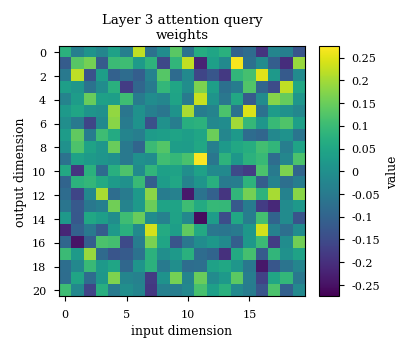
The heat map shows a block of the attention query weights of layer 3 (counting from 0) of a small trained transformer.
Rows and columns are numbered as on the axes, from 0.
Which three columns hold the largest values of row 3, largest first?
18, 11, 15
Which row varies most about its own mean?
1
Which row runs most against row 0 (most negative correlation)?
2
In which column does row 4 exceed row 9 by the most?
17
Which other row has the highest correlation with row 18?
13
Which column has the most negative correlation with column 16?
12
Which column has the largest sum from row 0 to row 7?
4
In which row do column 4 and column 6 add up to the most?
0
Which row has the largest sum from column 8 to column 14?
9
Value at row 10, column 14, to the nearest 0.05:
-0.15
